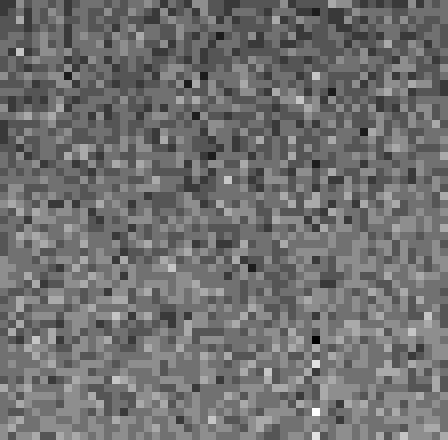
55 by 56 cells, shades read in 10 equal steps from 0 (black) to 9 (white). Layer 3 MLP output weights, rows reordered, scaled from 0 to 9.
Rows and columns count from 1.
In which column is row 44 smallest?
53
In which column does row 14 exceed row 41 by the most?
8
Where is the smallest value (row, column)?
43, 40
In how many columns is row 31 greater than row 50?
19
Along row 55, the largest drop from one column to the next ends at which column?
41
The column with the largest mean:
49
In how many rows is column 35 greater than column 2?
21
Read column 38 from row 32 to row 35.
5 4 5 4
